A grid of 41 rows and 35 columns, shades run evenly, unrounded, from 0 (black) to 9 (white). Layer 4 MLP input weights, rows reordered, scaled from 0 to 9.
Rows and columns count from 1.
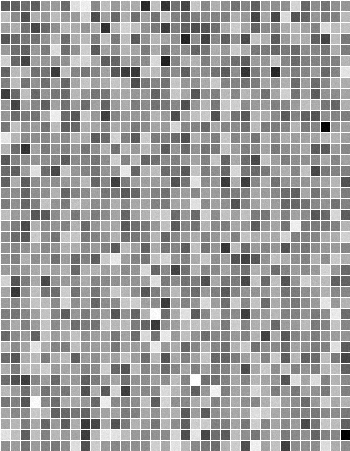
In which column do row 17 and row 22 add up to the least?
3
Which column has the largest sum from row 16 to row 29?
16
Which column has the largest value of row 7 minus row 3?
11
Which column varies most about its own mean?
17
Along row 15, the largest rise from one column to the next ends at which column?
27
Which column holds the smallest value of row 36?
13
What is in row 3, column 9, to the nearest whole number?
5
